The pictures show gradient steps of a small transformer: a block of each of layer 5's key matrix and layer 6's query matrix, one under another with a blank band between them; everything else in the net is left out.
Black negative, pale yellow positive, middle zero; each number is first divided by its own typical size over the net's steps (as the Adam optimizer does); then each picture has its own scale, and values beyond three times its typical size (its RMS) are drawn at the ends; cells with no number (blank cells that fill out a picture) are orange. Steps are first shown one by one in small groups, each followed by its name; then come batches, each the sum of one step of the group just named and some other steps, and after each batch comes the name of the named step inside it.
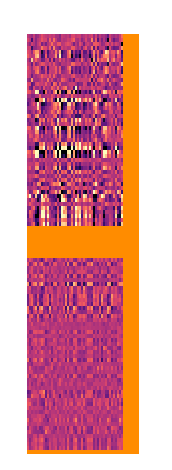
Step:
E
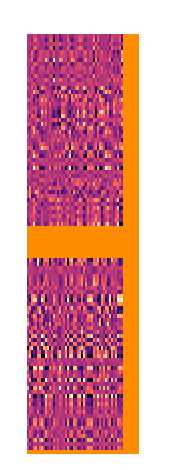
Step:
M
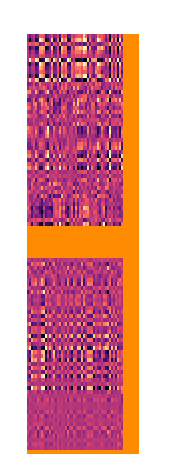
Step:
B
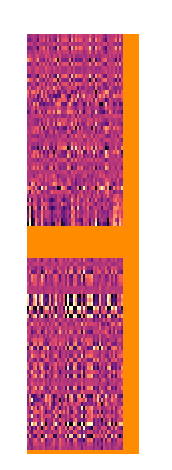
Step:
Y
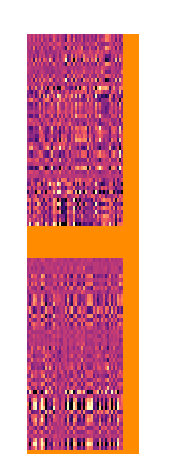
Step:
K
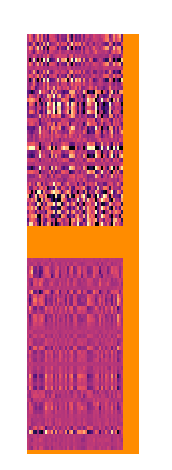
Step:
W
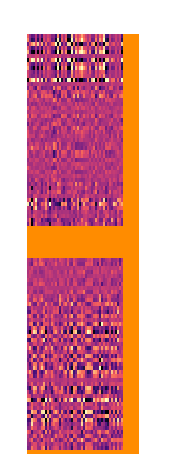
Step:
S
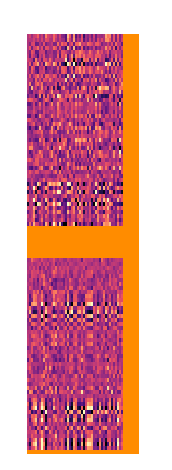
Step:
K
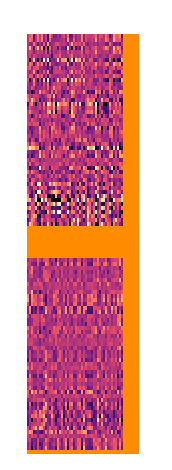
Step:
W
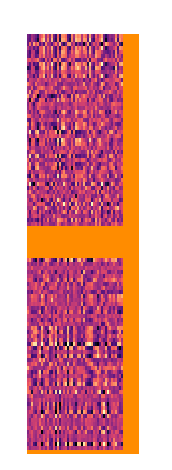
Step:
M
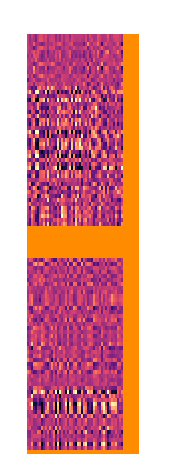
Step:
E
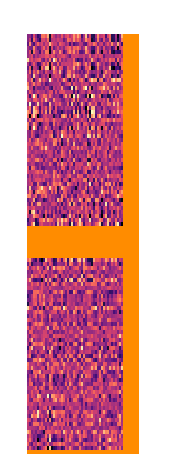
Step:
M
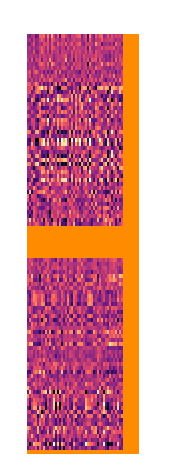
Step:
K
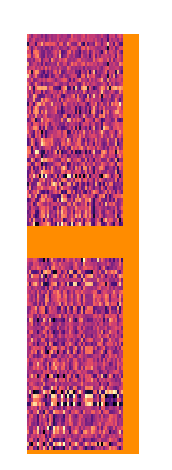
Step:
E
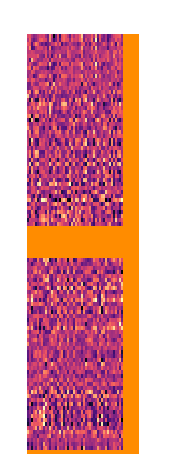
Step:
E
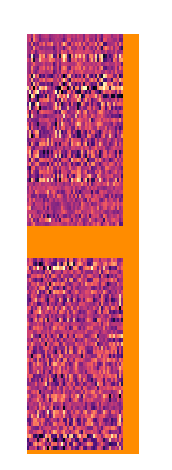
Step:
M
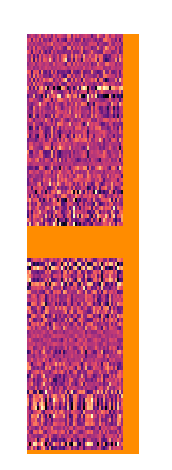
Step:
K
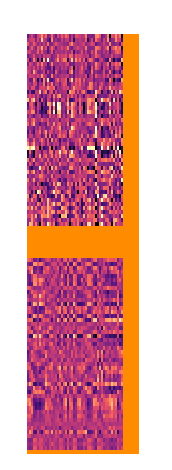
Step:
W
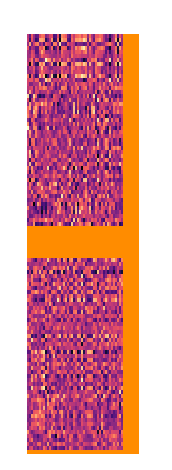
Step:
B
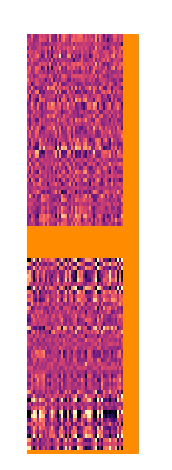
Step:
E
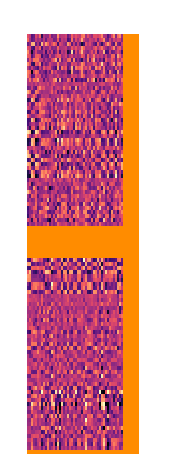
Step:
S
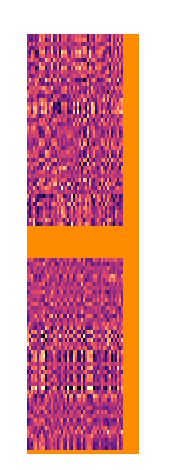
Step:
B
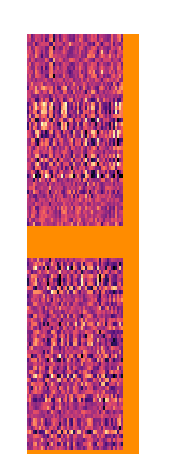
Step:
M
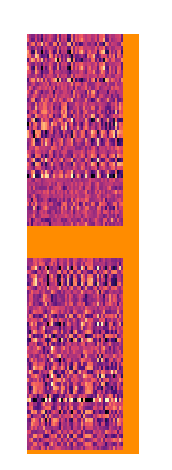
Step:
S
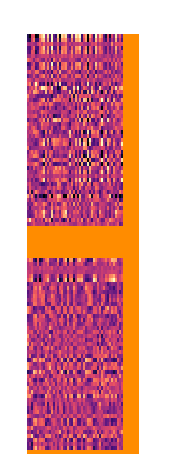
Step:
M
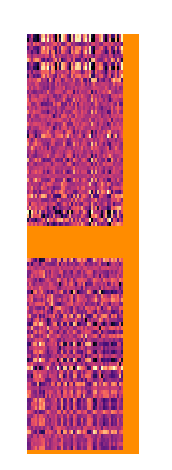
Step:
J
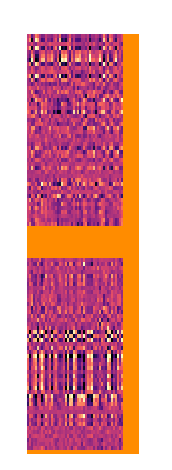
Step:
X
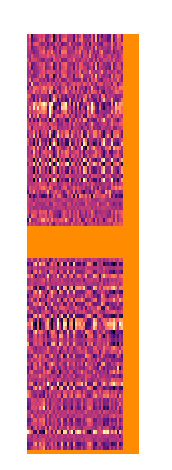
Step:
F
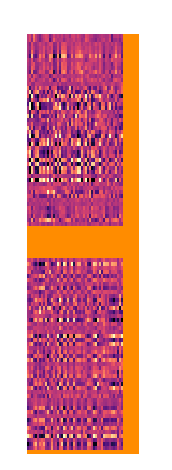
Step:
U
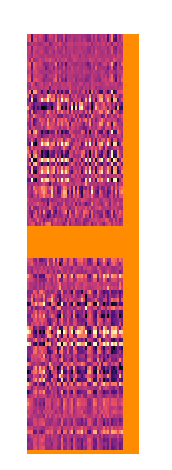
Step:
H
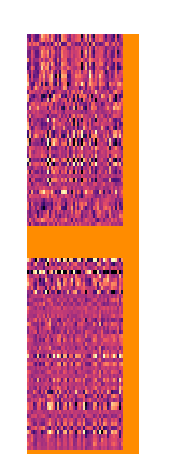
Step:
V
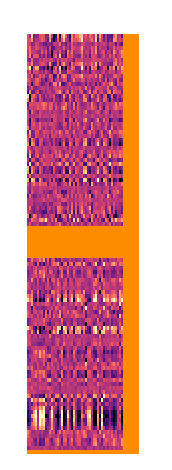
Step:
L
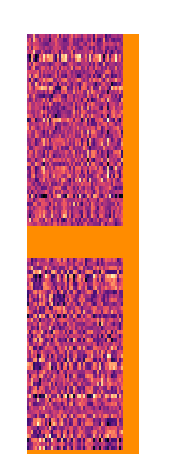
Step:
X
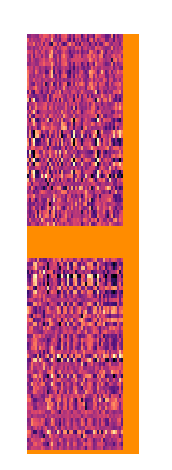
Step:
V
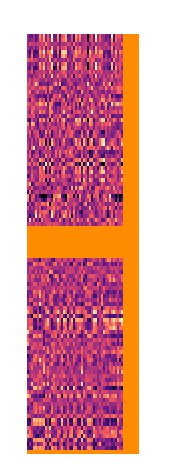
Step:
F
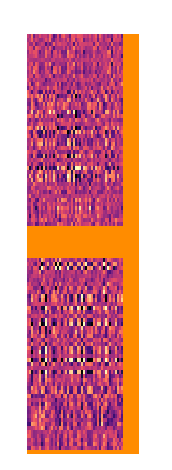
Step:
L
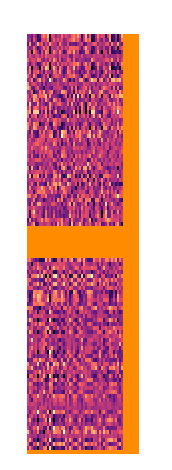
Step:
J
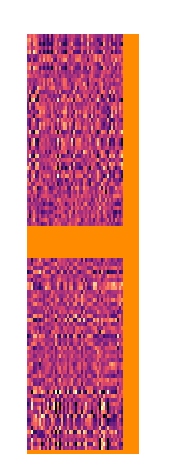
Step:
L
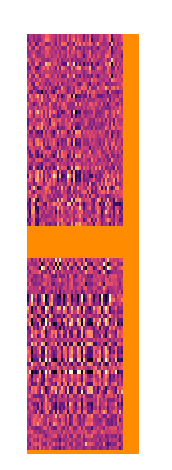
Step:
J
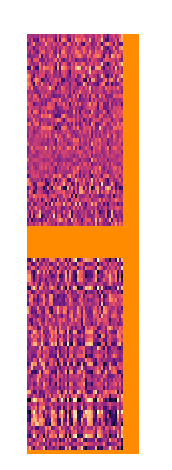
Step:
J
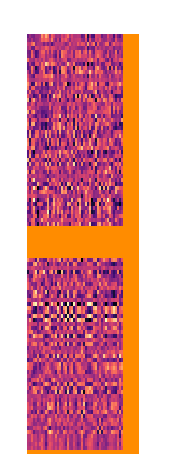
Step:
V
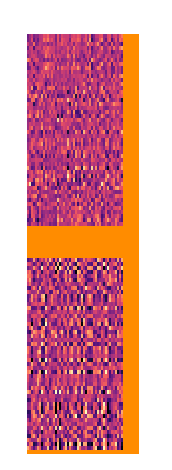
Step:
J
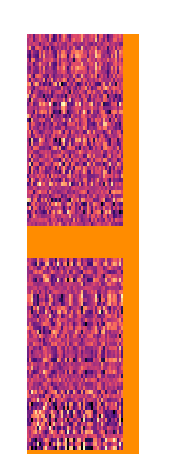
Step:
L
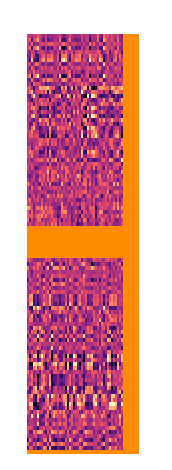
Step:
X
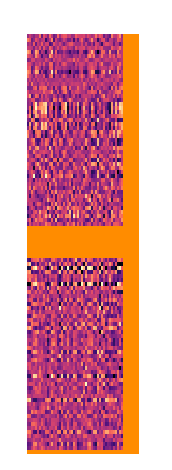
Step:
F
